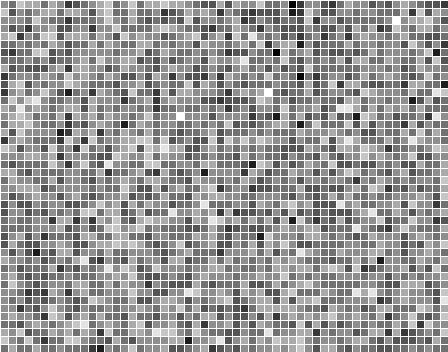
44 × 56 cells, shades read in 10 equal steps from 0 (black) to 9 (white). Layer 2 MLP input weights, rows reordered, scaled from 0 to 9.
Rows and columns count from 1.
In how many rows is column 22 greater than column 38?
19
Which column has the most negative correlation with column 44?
11
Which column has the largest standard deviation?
38
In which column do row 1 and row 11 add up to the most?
3
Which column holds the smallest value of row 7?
35
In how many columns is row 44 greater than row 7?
22
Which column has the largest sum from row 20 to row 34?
27
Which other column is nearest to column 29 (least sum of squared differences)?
41
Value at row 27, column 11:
7
